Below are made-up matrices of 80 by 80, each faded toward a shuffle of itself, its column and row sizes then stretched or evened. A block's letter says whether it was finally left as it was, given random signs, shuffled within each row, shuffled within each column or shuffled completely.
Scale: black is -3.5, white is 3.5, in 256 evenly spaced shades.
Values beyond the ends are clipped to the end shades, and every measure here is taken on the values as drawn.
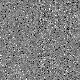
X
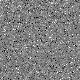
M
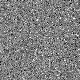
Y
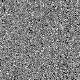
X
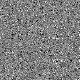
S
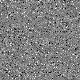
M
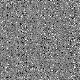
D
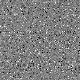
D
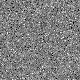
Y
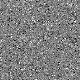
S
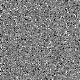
S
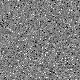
Y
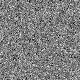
Y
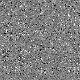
S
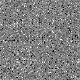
D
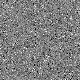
X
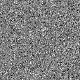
X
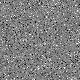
Y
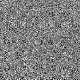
D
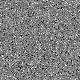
Y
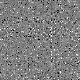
D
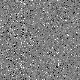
X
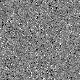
X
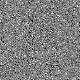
X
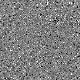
S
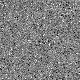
Y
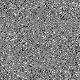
S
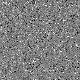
M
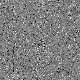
X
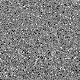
M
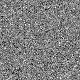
Y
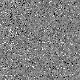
S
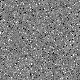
Y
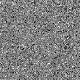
D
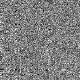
D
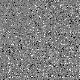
S
